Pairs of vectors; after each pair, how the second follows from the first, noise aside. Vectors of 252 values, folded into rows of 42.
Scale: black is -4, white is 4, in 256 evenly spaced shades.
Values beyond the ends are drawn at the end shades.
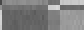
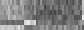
reversed.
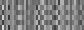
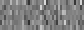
reversed, partly zeroed.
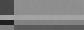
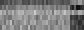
reversed.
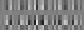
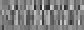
wrapped around.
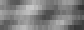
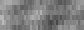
reversed, negated, shrunk.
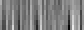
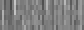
reversed, negated, shrunk.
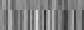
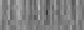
reversed, negated, shrunk.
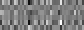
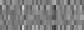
reversed, shrunk.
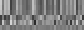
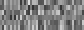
wrapped around.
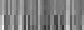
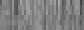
reversed, negated, shrunk.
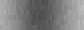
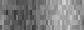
wrapped around.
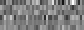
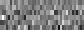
wrapped around.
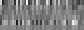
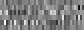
wrapped around.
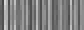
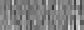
reversed, partly zeroed.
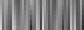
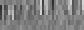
reversed, partly zeroed.
